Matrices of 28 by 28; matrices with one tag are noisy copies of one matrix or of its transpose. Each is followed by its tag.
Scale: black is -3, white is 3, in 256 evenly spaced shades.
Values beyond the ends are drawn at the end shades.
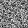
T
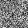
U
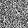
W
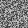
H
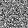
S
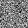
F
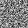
S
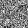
U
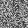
W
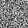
F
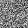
F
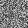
F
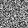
W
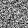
H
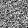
H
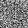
S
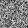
U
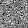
T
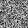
W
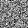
H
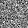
W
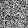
W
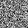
W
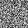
F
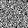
H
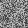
T
